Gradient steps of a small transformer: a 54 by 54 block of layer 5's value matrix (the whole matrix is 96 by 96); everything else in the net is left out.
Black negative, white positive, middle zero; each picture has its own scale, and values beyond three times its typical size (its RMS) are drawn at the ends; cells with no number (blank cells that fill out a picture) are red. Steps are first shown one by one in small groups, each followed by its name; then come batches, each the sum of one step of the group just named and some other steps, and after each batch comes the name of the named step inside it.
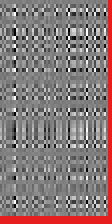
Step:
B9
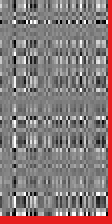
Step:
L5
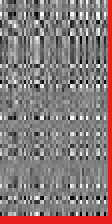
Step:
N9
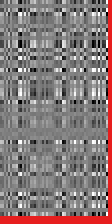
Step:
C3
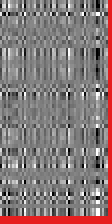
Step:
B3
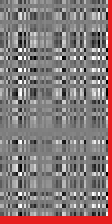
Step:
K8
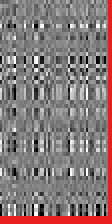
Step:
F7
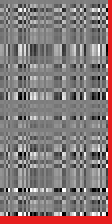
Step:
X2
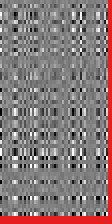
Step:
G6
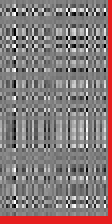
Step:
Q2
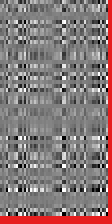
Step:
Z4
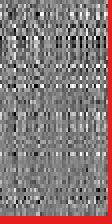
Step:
N9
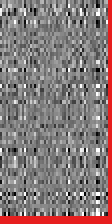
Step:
B3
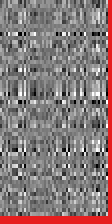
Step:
C3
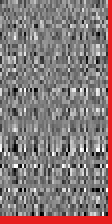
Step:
F7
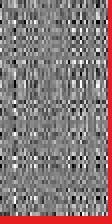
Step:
G6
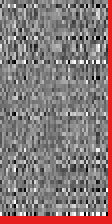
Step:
X2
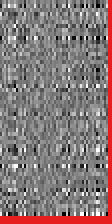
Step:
B3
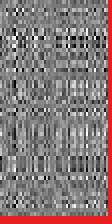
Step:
Q2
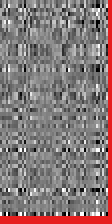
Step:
X2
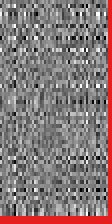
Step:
C3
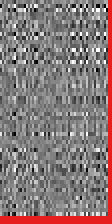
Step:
X2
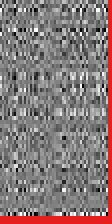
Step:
Z4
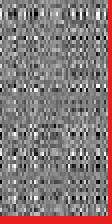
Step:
G6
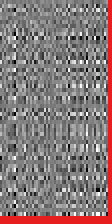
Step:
B9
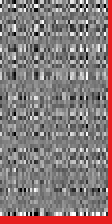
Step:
X2
